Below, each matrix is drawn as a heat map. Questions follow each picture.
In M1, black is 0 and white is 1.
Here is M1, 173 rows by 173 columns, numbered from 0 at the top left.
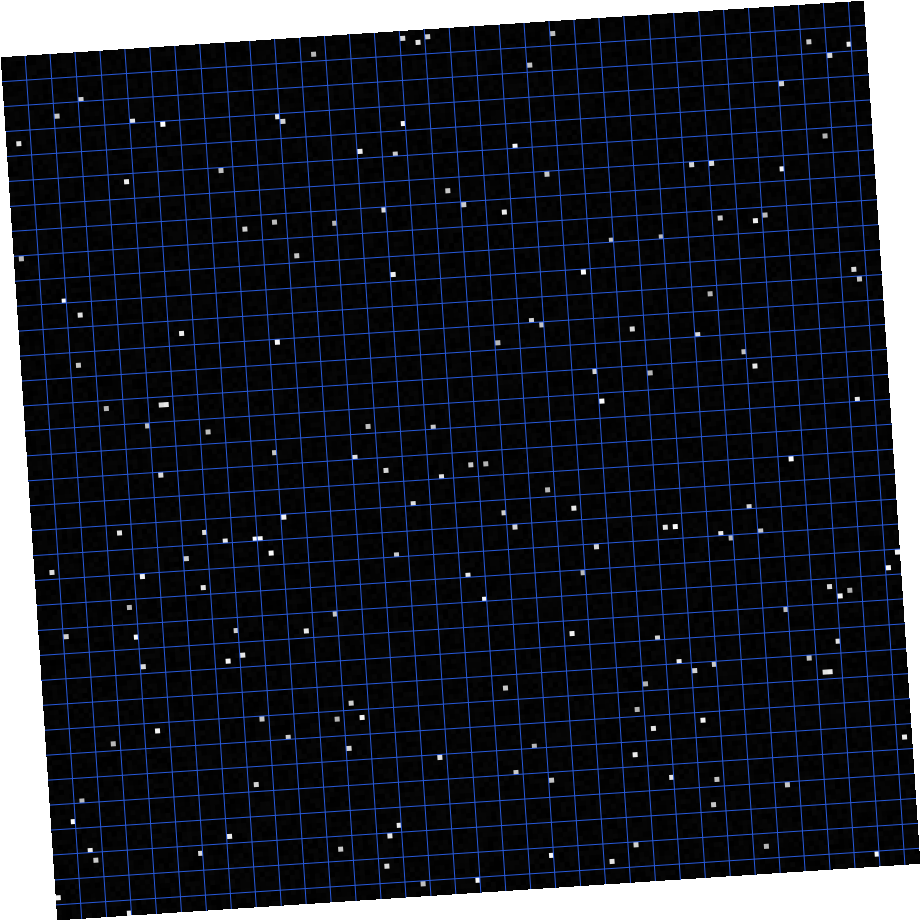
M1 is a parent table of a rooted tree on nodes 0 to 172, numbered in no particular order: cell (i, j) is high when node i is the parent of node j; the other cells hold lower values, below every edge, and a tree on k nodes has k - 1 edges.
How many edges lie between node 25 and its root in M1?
8
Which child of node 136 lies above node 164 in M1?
63
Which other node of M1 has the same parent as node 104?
51
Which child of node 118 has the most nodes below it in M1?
53
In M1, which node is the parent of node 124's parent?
90
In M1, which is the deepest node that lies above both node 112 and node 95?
105
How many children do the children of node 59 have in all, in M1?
4
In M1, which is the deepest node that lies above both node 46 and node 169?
8
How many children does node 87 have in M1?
3
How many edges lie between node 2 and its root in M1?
4
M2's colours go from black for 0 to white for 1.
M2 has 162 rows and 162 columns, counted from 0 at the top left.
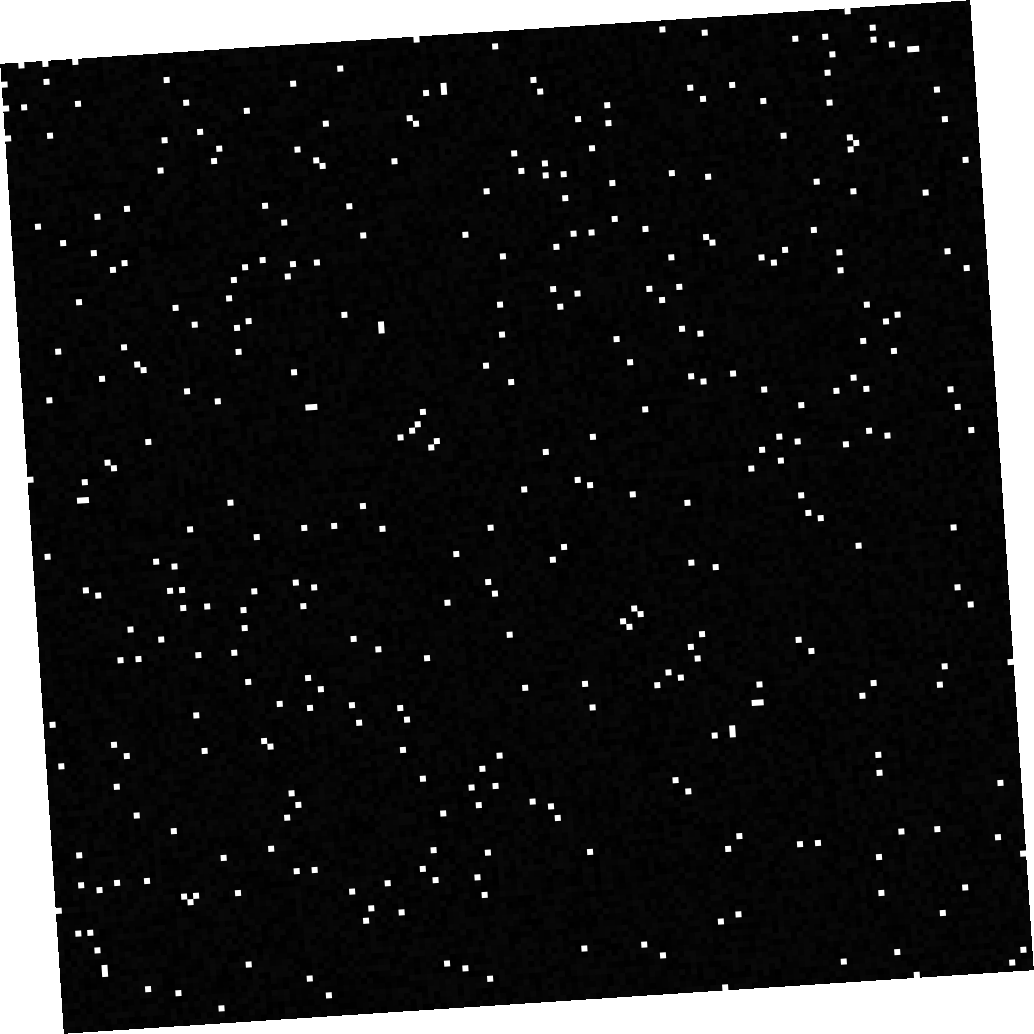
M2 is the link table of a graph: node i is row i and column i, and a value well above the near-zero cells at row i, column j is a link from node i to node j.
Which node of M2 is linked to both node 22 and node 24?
node 89
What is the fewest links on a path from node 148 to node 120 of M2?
7
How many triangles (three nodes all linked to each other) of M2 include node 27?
1
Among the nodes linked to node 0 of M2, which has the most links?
node 7
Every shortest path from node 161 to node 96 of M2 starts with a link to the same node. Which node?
node 110
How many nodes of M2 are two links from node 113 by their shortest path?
6
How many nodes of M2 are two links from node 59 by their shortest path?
2
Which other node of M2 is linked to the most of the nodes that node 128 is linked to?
node 109
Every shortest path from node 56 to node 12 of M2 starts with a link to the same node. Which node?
node 4
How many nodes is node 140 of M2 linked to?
6
